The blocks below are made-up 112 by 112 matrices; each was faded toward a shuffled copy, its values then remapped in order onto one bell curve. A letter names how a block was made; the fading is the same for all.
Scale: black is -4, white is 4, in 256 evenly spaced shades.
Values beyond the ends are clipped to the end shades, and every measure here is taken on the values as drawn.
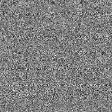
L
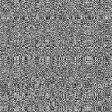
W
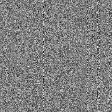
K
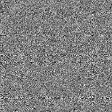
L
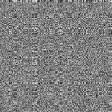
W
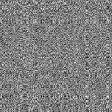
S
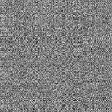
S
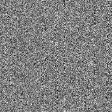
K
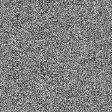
K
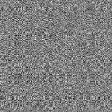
S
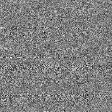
L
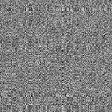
S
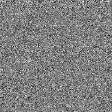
L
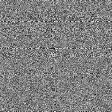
L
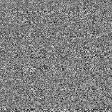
L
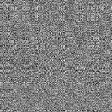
S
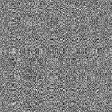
S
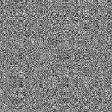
S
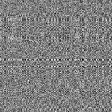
W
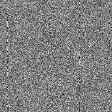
K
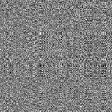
S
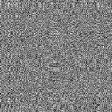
S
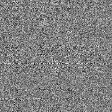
L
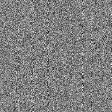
K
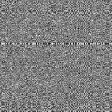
W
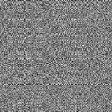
W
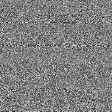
L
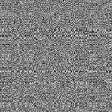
W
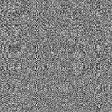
S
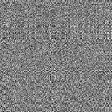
S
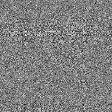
L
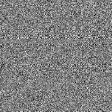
L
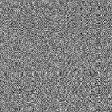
S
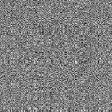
S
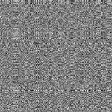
W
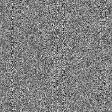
K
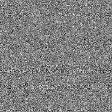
L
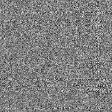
L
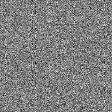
K
